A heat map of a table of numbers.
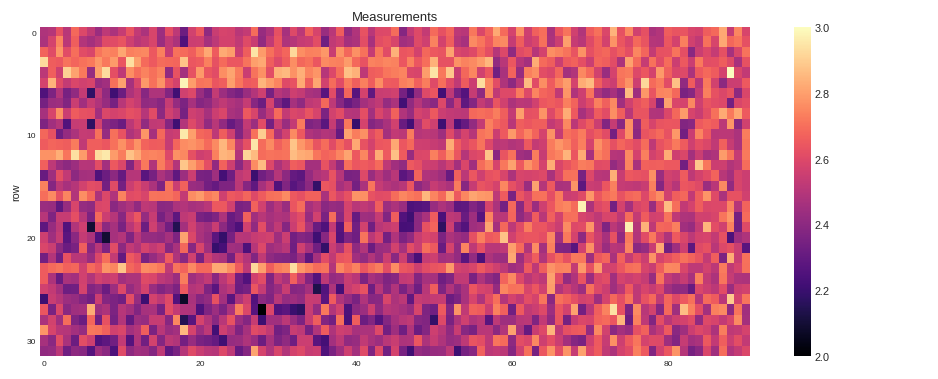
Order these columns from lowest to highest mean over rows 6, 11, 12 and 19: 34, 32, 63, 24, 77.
24, 34, 63, 32, 77
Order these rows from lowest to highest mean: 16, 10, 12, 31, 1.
31, 1, 10, 16, 12
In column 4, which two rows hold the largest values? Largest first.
12, 4
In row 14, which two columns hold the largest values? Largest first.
73, 78
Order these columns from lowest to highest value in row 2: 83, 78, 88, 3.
83, 88, 78, 3
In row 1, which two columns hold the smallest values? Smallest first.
18, 36
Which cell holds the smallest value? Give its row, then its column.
27, 28
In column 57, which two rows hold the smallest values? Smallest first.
28, 24
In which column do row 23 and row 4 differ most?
88
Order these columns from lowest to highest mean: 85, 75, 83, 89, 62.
83, 89, 62, 85, 75
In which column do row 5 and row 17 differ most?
56
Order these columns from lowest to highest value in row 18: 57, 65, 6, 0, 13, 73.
6, 13, 0, 73, 65, 57
